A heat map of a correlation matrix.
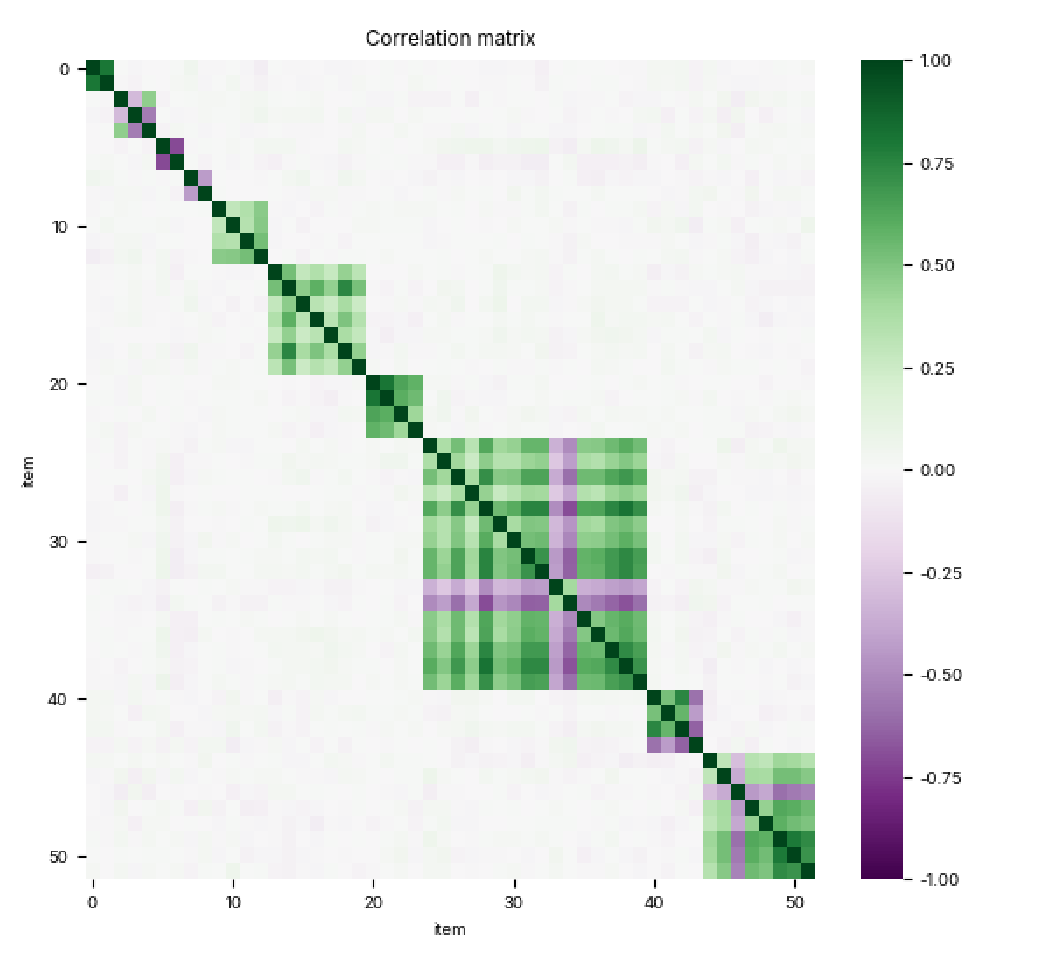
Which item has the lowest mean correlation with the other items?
34
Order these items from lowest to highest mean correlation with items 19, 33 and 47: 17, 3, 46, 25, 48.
46, 25, 3, 17, 48
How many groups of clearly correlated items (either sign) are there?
10
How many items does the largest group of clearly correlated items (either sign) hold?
16
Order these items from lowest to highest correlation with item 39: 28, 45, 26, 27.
45, 27, 26, 28
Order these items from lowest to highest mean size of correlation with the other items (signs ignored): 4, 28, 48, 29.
4, 48, 29, 28
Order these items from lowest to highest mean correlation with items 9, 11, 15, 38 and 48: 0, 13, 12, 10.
0, 13, 10, 12
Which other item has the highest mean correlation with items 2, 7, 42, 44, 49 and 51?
50
